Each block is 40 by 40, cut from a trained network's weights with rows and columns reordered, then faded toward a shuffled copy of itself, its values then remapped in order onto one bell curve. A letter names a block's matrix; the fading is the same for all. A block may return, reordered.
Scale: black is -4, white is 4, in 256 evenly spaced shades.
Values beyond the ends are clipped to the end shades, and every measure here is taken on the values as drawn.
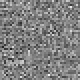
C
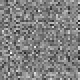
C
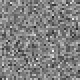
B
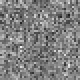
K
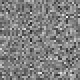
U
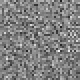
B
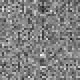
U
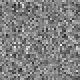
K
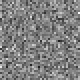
K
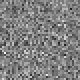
K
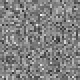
K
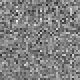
U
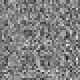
K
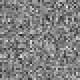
U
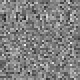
C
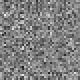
K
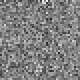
B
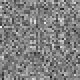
K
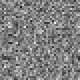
K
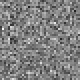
C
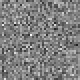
K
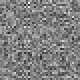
C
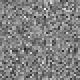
B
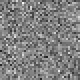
C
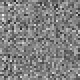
U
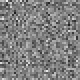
K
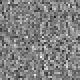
C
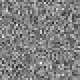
C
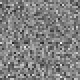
B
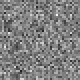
C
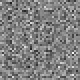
K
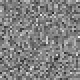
C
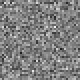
B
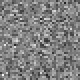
C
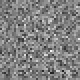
B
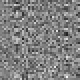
C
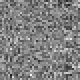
U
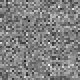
C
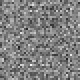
K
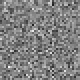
B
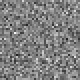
B
